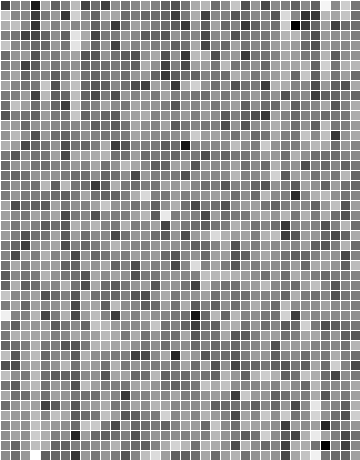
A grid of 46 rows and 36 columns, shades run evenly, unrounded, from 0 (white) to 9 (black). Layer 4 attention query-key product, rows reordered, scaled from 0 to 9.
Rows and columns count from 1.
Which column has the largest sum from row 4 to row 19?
4
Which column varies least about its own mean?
26
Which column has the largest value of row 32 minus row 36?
20
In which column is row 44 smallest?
32
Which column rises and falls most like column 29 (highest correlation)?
33
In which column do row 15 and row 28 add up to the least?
24
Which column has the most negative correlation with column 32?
8
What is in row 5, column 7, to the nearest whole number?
5
